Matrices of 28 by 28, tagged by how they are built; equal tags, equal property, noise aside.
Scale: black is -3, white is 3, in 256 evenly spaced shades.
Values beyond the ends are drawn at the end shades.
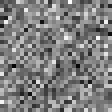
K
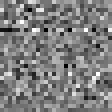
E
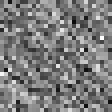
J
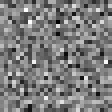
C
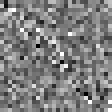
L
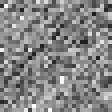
K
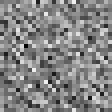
J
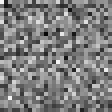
C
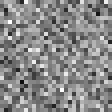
J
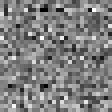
E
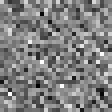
J
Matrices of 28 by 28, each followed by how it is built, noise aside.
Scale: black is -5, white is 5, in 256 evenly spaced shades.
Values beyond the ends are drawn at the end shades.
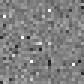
sparse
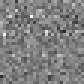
uneven rows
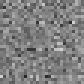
uneven rows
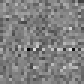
uneven rows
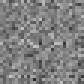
low rank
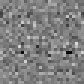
uneven rows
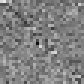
banded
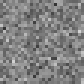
repeating rows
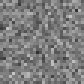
repeating rows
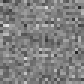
low rank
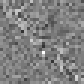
banded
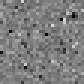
sparse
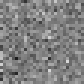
uneven columns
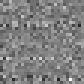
uneven rows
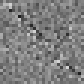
banded
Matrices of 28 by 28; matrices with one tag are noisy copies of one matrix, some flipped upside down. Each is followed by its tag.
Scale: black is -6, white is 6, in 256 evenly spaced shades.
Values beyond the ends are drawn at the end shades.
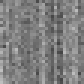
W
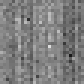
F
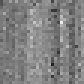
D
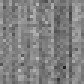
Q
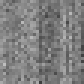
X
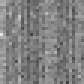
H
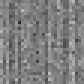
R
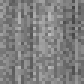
F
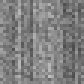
F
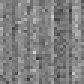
Q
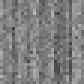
Q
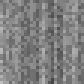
W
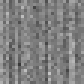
R
